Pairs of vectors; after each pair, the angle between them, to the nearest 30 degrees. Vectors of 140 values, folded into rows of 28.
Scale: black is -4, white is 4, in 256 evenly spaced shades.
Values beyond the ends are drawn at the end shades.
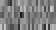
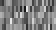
120 degrees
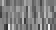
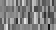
120 degrees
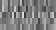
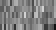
120 degrees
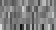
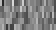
90 degrees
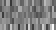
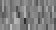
60 degrees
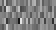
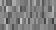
30 degrees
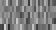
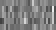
90 degrees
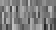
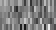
60 degrees
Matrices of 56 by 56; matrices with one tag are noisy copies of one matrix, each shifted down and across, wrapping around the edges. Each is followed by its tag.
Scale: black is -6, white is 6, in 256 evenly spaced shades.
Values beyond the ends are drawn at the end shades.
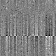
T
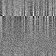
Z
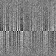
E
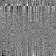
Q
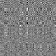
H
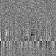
Q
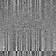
Z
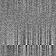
Z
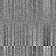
T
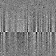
Z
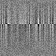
Z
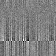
E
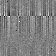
E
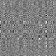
H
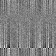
E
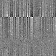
E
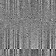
Z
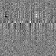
Q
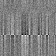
T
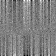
T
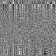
Q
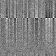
T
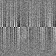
E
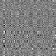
H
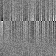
E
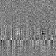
Q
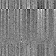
T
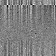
Z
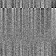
T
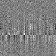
Q
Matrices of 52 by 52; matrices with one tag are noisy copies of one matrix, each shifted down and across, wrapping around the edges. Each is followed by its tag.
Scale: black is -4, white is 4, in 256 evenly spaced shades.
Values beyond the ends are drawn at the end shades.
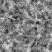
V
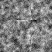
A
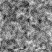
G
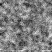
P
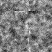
A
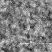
P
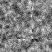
A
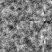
A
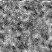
P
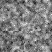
G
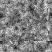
A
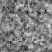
G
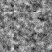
P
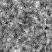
V
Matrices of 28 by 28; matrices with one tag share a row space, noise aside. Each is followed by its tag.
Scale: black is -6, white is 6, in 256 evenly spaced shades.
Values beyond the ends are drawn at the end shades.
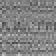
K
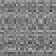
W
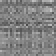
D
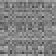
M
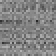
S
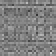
W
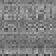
W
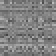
M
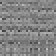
K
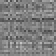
D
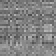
D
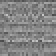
M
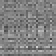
W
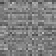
M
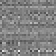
K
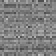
W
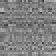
M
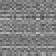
S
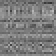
D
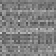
K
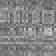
D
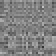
M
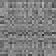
M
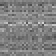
M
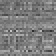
D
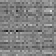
D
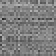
K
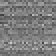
M
